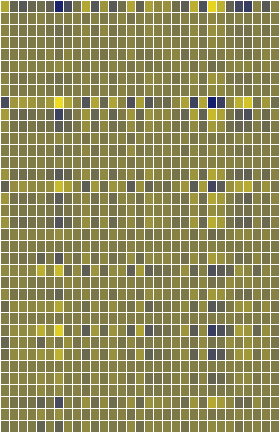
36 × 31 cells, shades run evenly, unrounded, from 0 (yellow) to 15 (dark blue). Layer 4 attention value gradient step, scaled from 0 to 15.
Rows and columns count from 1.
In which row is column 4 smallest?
9
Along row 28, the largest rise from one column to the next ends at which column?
8
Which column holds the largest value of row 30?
24
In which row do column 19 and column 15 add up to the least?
1
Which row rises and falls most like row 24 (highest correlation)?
29
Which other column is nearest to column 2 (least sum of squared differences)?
4
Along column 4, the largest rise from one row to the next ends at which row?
10
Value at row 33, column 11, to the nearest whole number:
7
